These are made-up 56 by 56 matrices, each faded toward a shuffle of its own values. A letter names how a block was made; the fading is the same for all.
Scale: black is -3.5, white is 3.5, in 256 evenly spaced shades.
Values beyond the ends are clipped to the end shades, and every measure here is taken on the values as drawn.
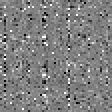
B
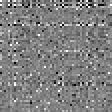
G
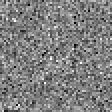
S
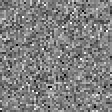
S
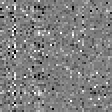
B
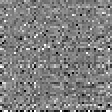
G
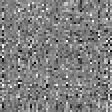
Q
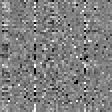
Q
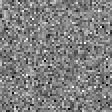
S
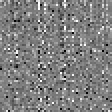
B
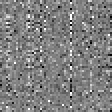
Q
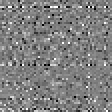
G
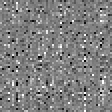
B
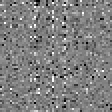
B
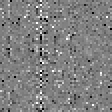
B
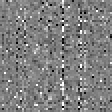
Q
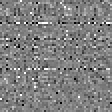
G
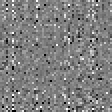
B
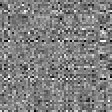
G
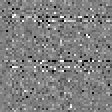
G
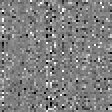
B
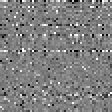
G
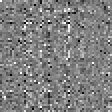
Q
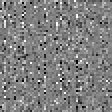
B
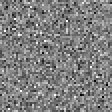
S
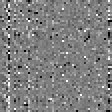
Q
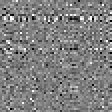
G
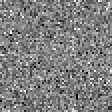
S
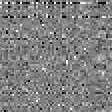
G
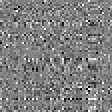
G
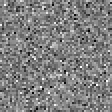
S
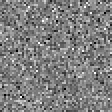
S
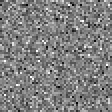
S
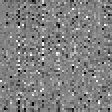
B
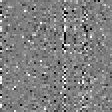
Q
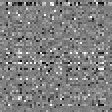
G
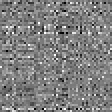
G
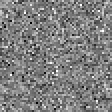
S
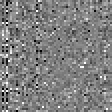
Q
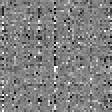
Q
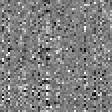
Q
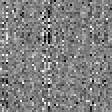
Q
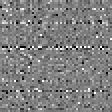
G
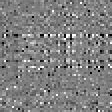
G
